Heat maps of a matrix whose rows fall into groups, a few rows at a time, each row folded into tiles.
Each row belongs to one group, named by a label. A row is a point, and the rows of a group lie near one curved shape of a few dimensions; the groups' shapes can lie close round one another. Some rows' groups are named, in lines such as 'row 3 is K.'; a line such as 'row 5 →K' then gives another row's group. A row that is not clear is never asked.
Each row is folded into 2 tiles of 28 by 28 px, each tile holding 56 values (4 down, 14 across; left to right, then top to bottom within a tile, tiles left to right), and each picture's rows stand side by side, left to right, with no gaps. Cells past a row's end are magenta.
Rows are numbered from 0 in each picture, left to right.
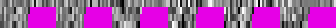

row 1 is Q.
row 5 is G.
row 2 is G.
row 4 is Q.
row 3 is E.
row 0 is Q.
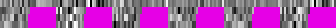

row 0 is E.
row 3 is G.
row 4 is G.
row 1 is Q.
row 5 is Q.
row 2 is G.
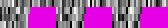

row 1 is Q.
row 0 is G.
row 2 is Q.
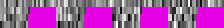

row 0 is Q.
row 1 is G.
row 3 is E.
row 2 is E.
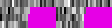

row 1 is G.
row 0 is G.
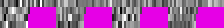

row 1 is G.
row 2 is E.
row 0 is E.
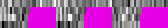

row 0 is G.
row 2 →E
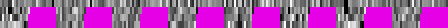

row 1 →Q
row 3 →E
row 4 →E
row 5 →E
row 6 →G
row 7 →E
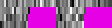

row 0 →Q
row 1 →E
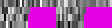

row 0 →E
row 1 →G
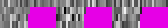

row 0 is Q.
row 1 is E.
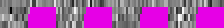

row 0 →G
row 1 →Q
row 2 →Q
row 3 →E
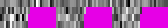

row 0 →E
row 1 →G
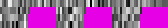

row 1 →Q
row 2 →E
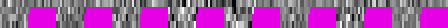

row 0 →Q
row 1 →Q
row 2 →E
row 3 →E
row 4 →G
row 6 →E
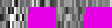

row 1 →G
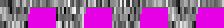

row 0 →G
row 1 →G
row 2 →Q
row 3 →G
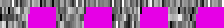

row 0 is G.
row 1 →E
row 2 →E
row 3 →G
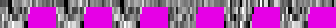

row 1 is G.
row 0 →G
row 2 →G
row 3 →E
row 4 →Q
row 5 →G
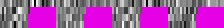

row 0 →Q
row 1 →Q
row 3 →Q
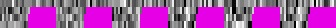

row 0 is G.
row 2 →G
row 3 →Q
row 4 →G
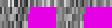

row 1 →Q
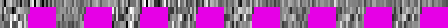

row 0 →Q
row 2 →Q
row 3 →E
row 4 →E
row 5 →G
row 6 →E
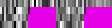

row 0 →Q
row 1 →E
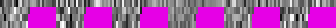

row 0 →E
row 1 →E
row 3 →Q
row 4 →Q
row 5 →E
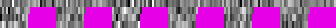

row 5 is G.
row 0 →G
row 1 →E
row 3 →G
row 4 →Q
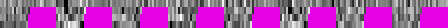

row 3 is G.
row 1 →G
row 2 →G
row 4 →E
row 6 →E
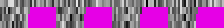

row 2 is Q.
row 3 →Q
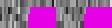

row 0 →G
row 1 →G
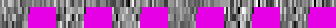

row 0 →G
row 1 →E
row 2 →E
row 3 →Q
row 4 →Q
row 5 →Q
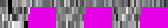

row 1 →Q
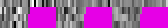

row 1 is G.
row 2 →G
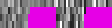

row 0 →G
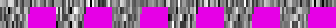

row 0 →G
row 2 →G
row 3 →E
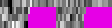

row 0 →G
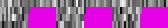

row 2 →G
